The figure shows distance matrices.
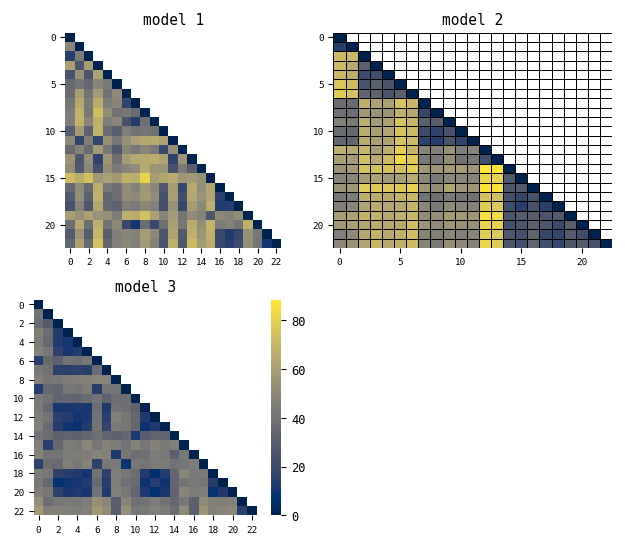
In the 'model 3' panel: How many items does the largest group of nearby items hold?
11
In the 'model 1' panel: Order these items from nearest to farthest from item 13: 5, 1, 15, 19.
1, 5, 19, 15
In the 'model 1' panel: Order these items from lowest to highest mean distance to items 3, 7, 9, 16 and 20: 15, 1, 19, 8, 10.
10, 8, 1, 19, 15
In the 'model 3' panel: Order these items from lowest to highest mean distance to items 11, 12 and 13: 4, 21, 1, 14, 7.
4, 7, 14, 1, 21
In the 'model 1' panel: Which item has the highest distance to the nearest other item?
8
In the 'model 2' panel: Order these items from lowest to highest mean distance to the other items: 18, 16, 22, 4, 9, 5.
18, 22, 9, 16, 4, 5
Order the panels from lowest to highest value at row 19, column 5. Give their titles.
model 3, model 1, model 2
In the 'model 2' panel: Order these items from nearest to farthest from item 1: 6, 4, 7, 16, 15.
7, 15, 16, 4, 6
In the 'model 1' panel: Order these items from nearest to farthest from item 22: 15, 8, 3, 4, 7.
4, 7, 8, 15, 3
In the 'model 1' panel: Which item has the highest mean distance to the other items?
15
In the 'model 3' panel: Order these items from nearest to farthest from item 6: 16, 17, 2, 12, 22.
17, 2, 12, 16, 22
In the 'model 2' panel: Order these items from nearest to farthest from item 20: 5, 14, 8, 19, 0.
14, 19, 8, 0, 5
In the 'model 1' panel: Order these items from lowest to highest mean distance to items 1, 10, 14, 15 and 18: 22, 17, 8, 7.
17, 22, 7, 8
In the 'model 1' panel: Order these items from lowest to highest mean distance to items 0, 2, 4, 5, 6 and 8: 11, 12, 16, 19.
12, 16, 11, 19
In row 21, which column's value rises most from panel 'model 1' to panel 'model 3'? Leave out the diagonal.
17
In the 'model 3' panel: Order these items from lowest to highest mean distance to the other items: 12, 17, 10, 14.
12, 14, 10, 17
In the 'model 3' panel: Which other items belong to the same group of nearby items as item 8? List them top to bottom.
16
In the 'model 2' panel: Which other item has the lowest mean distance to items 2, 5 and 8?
4
